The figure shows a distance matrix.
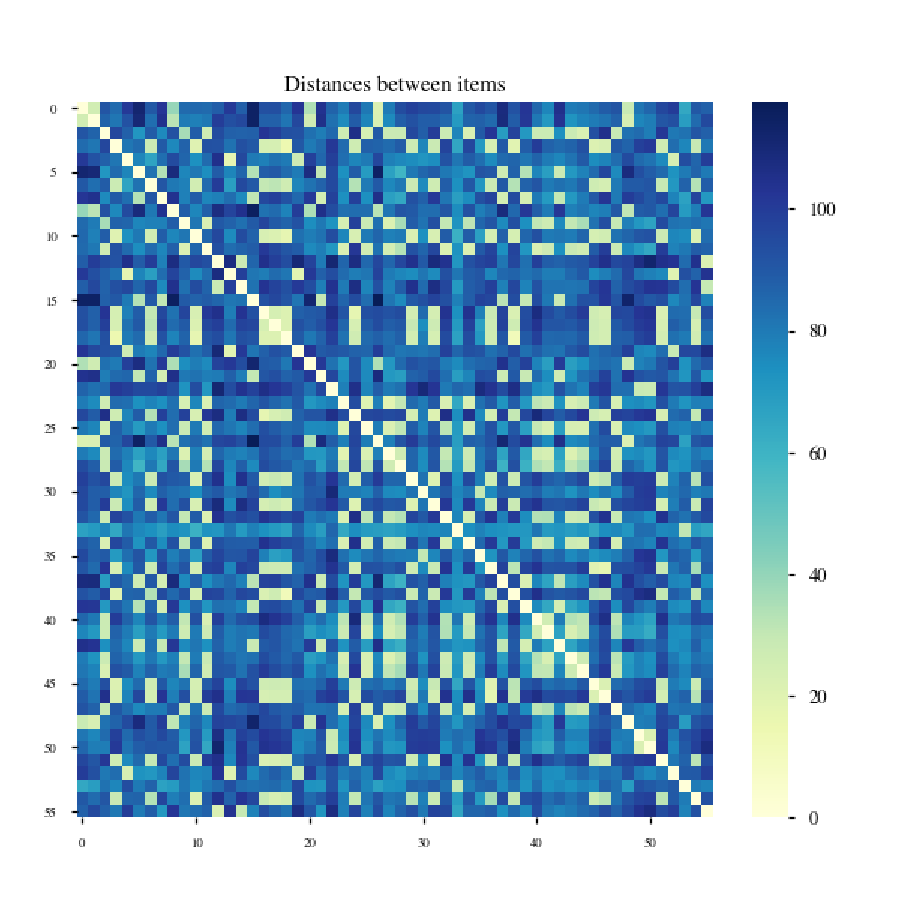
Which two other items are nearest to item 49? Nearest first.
50, 22
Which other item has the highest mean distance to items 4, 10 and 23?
12
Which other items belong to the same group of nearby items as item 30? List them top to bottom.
35
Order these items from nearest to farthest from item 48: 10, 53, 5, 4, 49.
53, 49, 10, 4, 5
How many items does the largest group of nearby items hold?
15
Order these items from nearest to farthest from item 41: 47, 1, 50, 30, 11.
11, 47, 50, 1, 30
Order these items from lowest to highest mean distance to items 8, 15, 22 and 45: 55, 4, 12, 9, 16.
16, 9, 4, 55, 12
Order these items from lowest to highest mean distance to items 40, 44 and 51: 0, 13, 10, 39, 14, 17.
10, 17, 39, 13, 0, 14
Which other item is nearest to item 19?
13
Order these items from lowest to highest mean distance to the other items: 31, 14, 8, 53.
31, 53, 8, 14
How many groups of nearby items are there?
9
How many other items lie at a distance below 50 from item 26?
5
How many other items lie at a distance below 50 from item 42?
6
